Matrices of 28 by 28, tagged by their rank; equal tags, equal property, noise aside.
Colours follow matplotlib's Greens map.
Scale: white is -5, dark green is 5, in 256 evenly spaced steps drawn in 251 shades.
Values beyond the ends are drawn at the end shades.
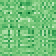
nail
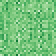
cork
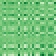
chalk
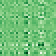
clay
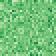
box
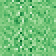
nail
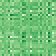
clay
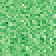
box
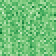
box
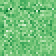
box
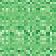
clay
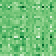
nail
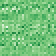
nail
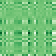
chalk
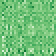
nail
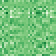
nail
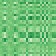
chalk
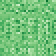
cork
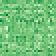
cork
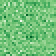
box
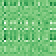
chalk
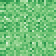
nail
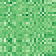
clay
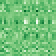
clay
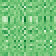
clay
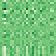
clay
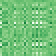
chalk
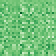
nail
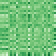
chalk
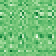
clay
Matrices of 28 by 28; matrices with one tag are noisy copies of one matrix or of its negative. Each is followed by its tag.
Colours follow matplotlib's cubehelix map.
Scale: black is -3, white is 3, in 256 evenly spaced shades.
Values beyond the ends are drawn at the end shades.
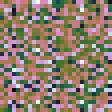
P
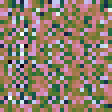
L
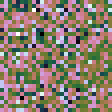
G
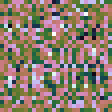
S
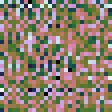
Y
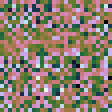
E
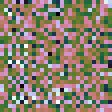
L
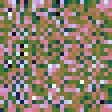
L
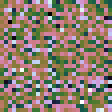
P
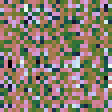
E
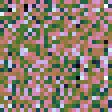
E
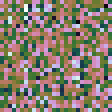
E
